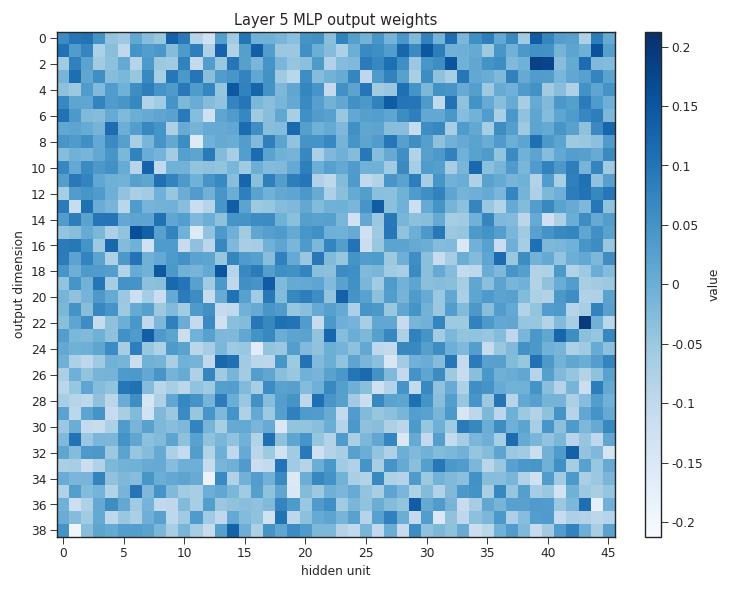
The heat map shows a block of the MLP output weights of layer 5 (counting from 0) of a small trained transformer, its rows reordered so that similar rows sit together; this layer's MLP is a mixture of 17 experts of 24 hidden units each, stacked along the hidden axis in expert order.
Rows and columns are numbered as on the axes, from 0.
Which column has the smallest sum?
33
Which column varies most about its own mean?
39
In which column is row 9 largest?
16
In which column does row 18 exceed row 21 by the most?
13
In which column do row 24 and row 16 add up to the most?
4
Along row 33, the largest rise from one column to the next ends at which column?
18
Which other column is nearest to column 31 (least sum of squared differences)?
37
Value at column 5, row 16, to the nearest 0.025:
-0.025
